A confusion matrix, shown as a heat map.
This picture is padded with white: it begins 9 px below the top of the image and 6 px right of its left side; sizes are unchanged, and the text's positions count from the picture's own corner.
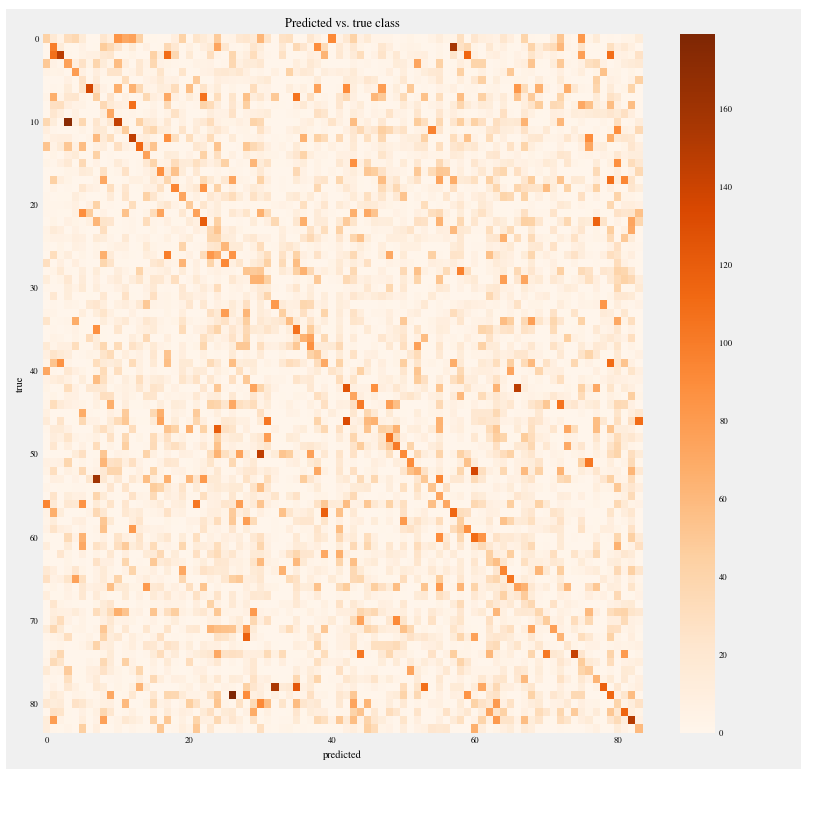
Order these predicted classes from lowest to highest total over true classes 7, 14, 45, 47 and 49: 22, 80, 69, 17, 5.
69, 5, 80, 17, 22
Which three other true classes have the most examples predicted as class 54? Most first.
11, 56, 26
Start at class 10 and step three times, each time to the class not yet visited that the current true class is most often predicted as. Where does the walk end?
60
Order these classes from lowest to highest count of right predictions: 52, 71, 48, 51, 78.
52, 71, 51, 48, 78
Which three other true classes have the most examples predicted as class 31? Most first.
46, 48, 80
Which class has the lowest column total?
40
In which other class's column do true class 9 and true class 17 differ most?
79
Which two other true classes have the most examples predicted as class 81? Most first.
17, 74
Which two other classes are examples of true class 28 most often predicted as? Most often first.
58, 36
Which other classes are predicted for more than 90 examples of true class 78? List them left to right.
32, 35, 53
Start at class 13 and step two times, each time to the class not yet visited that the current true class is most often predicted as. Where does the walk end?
51
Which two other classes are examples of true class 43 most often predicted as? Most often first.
58, 82
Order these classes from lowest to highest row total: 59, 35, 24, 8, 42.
59, 24, 35, 8, 42
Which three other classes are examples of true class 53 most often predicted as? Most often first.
7, 55, 22
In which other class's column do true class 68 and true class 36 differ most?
37
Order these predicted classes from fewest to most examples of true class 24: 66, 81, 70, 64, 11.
70, 11, 66, 81, 64
